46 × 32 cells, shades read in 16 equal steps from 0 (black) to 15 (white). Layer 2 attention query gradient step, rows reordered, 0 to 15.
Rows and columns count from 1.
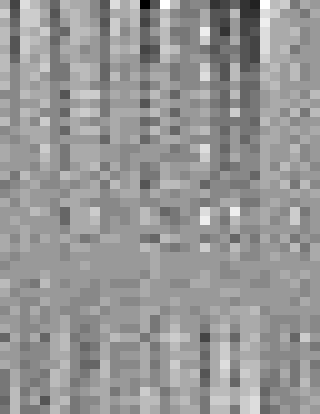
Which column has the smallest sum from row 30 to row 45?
21
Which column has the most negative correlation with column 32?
18
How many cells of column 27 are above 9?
21
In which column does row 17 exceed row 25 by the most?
5
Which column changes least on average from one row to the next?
6
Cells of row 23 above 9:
7
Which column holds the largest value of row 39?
23
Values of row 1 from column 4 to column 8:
11 9 6 11 10
